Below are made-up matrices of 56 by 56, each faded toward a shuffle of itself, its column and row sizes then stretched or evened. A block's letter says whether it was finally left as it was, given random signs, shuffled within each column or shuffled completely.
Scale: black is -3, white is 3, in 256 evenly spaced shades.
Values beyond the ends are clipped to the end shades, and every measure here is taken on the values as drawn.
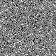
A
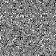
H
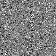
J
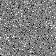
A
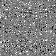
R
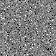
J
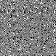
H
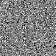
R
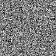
R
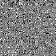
H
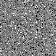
J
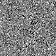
J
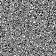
A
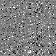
H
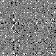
H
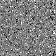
J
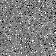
J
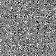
R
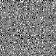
H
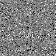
R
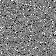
A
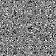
H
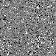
R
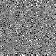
H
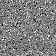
A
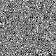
R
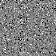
R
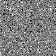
R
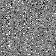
J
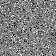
A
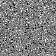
J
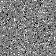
J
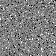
A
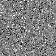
J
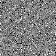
J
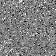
A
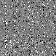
R
